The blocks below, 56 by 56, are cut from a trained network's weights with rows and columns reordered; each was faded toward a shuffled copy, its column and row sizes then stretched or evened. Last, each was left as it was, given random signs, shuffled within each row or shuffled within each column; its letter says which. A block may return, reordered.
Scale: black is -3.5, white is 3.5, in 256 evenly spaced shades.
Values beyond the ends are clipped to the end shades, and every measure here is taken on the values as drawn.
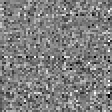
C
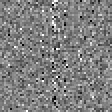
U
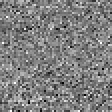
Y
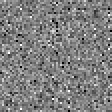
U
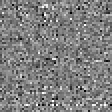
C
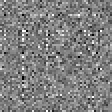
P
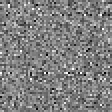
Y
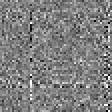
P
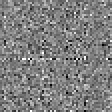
P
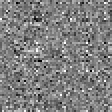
P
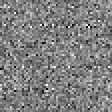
C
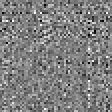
P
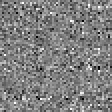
C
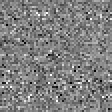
Y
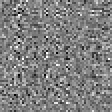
P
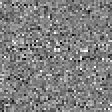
Y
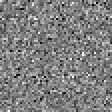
Y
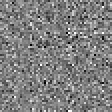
C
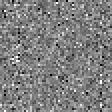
U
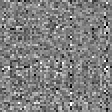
P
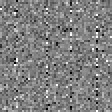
U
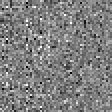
U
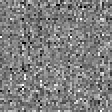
C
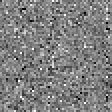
U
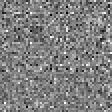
P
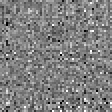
P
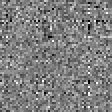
C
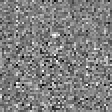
C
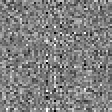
P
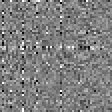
P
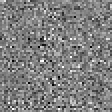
P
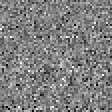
Y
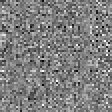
P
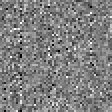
U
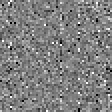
U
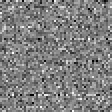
Y
